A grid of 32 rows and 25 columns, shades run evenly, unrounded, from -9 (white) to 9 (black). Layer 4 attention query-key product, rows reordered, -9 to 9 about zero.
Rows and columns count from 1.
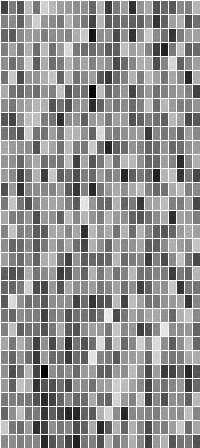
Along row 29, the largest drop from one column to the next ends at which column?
15
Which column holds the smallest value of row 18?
25
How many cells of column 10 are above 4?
5
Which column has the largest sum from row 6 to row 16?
3
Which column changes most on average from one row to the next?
12
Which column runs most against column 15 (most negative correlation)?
19
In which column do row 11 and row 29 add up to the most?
14
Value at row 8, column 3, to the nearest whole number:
-2
